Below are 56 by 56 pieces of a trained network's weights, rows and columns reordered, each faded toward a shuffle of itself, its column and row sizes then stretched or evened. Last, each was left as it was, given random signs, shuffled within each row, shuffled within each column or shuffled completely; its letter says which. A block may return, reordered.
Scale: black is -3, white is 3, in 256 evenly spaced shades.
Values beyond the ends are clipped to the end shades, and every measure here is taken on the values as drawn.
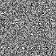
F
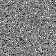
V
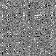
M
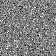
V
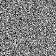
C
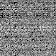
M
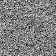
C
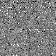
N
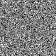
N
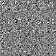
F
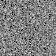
C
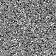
V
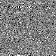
F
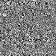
F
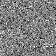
N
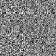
M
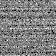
N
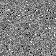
N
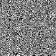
F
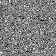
N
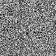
N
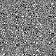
F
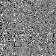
F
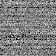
M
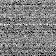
N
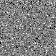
N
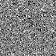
F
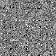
F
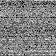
N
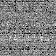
M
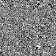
F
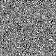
F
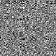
M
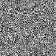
M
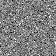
V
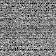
M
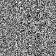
C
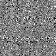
F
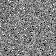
V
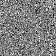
C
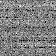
N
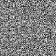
M
